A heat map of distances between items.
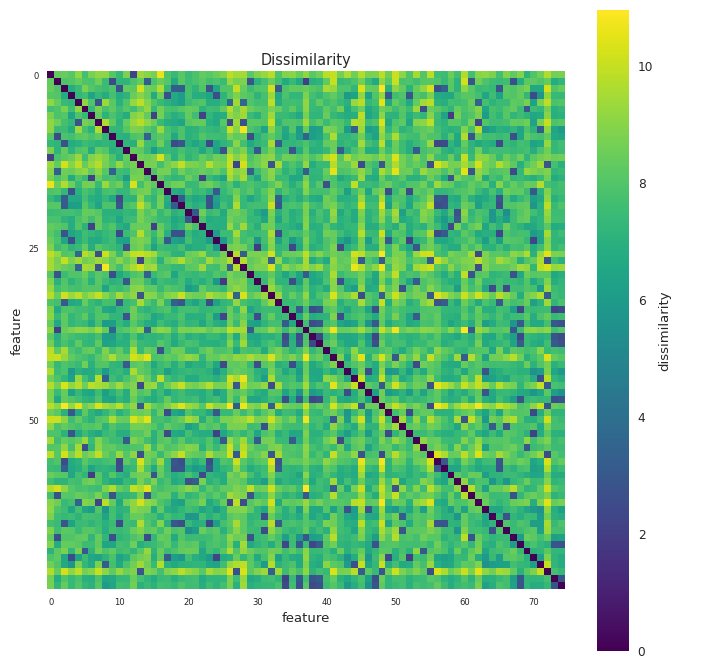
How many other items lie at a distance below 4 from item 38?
7
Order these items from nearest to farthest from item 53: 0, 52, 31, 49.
52, 49, 31, 0
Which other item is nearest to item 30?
25
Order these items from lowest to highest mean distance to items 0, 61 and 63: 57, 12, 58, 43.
12, 43, 57, 58
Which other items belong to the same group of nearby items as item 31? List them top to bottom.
51, 64, 66
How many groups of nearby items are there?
16
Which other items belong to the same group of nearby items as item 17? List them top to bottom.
3, 24, 49, 52, 70
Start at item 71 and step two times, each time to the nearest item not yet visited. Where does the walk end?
8
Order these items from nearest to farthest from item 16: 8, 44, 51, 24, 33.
51, 24, 33, 8, 44
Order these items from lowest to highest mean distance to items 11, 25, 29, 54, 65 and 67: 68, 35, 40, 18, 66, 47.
35, 18, 47, 68, 66, 40
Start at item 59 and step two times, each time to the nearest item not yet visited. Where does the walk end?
21
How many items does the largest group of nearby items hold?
9
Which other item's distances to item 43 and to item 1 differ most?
37
